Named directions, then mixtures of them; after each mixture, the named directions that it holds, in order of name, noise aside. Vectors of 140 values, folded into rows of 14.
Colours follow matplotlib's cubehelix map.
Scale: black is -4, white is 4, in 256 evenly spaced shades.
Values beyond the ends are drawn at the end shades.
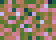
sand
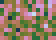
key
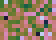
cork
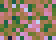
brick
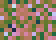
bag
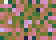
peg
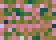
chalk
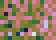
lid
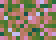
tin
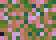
tin.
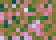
brick.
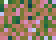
brick, cork, peg.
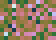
bag.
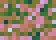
chalk, cork, tin.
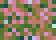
chalk, peg.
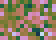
cork, tin.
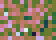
lid.
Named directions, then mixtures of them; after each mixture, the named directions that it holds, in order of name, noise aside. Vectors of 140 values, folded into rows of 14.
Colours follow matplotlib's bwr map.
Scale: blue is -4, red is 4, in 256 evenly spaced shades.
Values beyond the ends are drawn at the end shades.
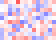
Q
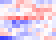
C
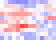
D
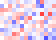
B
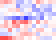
C.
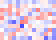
B, Q.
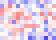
B, D.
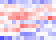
C, D.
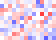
B.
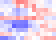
C, D.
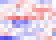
C.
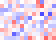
B.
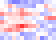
D.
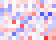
B, Q.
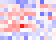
B, D.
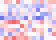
C, Q.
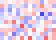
B, Q.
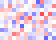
B.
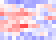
D.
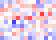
B, C.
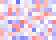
Q.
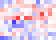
B, C.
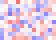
Q.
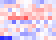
C, D.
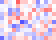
C, Q.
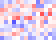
B, C.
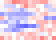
D.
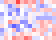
D, Q.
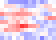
D.
